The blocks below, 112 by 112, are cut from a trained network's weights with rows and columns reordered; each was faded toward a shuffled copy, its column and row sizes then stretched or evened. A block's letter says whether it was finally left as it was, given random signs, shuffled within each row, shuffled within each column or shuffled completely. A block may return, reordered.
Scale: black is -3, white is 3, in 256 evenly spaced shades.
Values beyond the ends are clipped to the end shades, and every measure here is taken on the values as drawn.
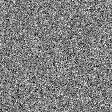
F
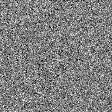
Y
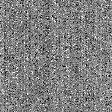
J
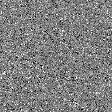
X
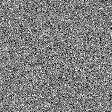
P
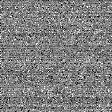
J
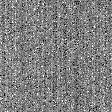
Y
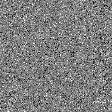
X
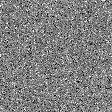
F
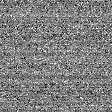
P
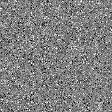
X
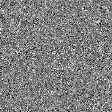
X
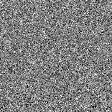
P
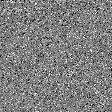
P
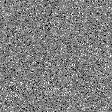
P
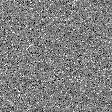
F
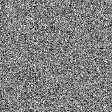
Y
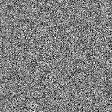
J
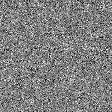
P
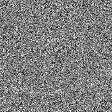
X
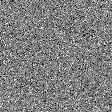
F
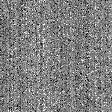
Y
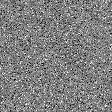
F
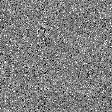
Y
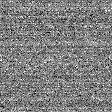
P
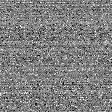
P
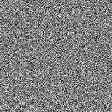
J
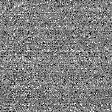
J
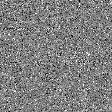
X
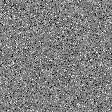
F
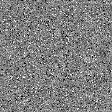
X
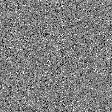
X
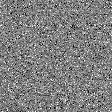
P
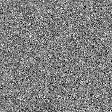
P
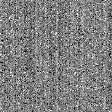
J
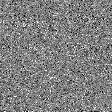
P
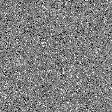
Y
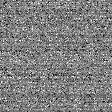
P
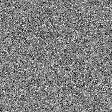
P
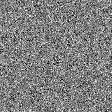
P
